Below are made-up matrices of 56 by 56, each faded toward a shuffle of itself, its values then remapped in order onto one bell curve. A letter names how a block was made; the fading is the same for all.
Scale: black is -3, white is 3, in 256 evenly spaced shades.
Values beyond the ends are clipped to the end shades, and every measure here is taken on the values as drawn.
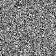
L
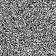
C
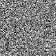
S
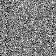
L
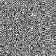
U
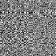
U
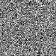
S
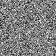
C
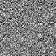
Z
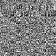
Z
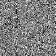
L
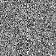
L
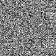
S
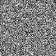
S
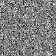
S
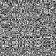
U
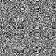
Z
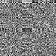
U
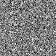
L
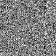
S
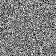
C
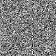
S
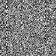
S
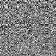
U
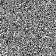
L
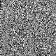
L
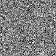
S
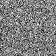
C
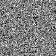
L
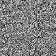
S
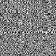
U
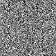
L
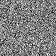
C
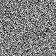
C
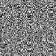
Z
